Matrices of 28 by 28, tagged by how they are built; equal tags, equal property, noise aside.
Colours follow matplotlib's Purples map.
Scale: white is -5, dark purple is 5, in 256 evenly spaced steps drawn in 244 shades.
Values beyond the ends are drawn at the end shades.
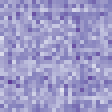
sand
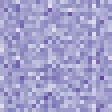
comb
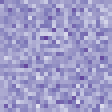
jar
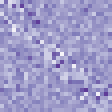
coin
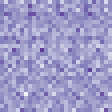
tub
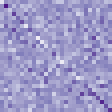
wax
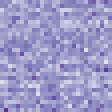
sand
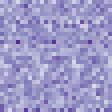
tub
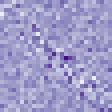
coin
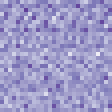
tub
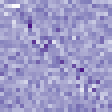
coin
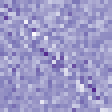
coin
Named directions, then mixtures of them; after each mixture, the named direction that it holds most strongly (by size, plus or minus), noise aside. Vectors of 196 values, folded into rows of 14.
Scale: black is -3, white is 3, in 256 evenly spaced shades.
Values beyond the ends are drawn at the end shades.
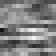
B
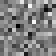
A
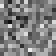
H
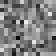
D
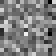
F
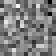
D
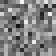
A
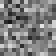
H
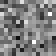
D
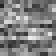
B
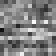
B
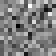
A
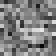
D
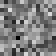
D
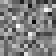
A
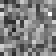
D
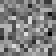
F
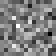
A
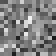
D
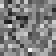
H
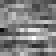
B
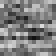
B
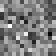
H
